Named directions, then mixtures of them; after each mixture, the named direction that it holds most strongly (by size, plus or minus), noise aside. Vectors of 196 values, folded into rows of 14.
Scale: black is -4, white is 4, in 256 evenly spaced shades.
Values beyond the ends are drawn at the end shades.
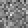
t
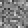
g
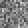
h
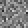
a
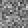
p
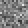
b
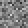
t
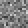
t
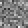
g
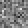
b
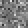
g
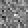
a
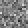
b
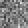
h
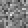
t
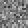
b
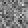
b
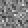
b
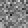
t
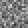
b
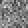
p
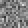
h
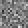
g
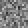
p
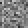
g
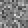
b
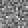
p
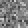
h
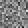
p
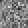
p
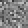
g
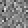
a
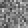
h
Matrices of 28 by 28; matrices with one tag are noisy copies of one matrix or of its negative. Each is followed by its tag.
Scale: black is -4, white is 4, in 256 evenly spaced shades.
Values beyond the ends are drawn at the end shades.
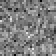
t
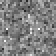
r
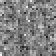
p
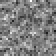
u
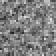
u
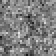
r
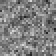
u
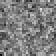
p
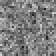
p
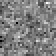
r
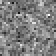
r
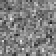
t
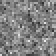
r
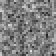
p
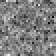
u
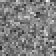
u
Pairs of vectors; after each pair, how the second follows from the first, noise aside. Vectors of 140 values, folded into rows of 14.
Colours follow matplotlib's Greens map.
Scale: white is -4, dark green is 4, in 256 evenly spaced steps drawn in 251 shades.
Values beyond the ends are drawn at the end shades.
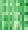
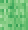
reversed, negated, shrunk.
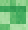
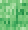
wrapped around, negated, partly zeroed.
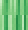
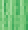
reversed, negated, shrunk.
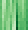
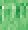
wrapped around, negated, partly zeroed.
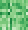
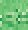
reversed, partly zeroed.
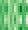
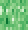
reversed, partly zeroed.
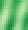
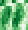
wrapped around, negated, scaled up.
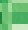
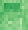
wrapped around, negated, shrunk.
